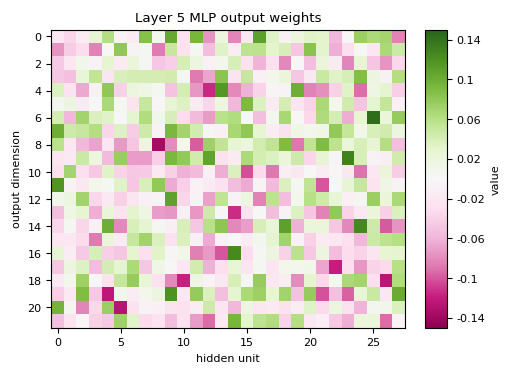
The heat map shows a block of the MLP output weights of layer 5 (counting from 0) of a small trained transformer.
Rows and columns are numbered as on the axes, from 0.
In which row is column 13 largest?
4
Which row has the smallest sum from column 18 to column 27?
2
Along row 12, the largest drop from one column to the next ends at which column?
10
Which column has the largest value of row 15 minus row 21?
26
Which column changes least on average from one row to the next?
6
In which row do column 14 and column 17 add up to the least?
13
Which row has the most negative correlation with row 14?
7
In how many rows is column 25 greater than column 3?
15
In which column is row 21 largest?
14
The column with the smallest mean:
12
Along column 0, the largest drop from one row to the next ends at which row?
21
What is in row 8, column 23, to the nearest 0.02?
0.02
